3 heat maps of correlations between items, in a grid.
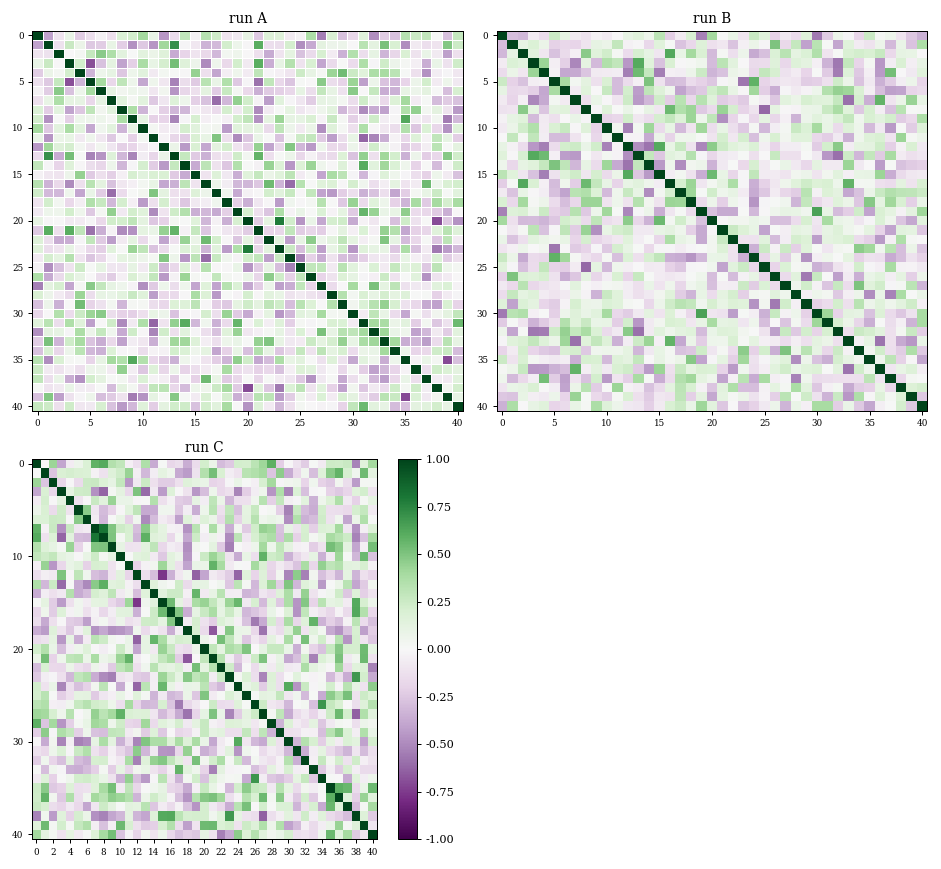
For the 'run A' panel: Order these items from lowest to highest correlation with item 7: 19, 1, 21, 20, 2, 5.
5, 21, 1, 20, 2, 19
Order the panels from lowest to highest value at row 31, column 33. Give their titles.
run C, run B, run A
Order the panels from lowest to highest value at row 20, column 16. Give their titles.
run A, run B, run C
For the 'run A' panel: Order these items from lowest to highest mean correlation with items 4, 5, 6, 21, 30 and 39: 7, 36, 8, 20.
20, 8, 7, 36
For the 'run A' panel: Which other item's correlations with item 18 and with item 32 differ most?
36
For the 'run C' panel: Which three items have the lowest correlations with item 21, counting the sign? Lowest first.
18, 33, 30
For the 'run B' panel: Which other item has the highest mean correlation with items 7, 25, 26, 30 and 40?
19
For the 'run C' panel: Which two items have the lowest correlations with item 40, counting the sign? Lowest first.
22, 23
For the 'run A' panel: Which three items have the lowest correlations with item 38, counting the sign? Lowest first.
20, 23, 29
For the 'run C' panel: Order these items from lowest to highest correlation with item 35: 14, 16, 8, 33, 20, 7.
16, 33, 14, 7, 20, 8
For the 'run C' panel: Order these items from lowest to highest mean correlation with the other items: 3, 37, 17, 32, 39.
3, 17, 37, 32, 39
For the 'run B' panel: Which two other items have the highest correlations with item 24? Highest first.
5, 6
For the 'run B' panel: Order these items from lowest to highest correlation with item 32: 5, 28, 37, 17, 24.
28, 37, 24, 17, 5
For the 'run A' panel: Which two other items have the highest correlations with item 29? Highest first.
4, 33
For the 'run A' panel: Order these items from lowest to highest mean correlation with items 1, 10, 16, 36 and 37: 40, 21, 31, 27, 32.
32, 27, 21, 31, 40
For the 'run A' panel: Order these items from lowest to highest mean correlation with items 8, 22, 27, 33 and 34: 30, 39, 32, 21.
21, 30, 32, 39
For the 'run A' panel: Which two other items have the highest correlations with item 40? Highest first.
31, 18
